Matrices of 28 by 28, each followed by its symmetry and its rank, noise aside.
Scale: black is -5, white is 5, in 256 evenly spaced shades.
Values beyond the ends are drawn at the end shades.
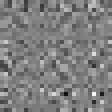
no symmetry, rank three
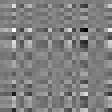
no symmetry, rank one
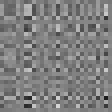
no symmetry, rank two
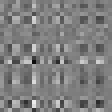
no symmetry, rank one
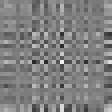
symmetric, rank one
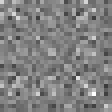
symmetric, rank three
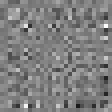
symmetric, rank three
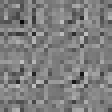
symmetric, rank three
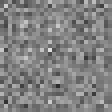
symmetric, rank three
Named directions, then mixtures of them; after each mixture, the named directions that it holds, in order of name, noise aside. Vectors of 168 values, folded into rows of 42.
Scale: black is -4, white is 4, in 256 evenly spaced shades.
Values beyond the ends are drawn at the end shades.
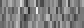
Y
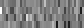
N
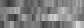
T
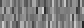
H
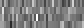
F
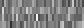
F.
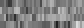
N, T.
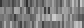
H, T, Y.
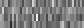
F.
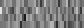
N, Y.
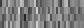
Y.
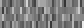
H, Y.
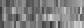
N, T.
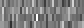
F.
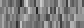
Y.
